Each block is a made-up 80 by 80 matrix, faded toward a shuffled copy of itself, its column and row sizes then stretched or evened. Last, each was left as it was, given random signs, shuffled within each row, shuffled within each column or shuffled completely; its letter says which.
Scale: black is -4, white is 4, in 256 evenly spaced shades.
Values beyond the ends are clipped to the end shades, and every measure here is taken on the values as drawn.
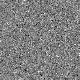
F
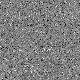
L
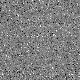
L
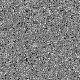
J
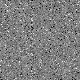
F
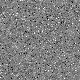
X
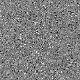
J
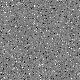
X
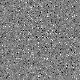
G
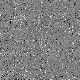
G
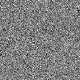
J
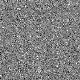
J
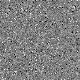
G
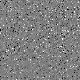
J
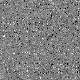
J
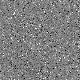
F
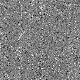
F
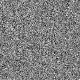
F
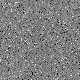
X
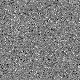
L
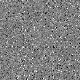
J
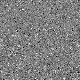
L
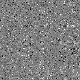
J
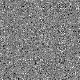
G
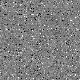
J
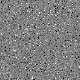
J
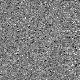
J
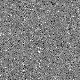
F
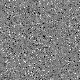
F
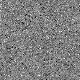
L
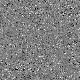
L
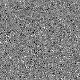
J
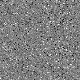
J
